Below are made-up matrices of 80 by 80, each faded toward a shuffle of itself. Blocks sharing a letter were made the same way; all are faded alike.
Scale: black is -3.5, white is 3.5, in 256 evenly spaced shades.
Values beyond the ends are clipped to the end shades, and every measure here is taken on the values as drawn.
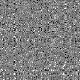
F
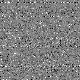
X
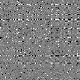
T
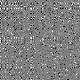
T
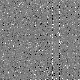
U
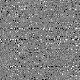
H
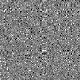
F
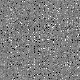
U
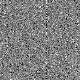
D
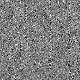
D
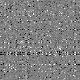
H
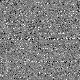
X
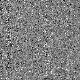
D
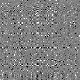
T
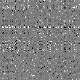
T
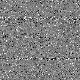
X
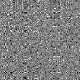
F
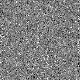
D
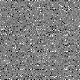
H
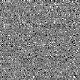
F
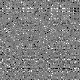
H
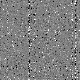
U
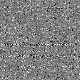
X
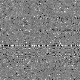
H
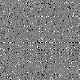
T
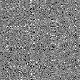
F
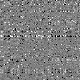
H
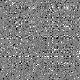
H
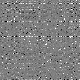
T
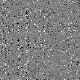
U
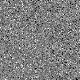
D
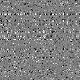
H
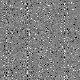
U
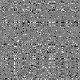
T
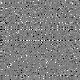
T
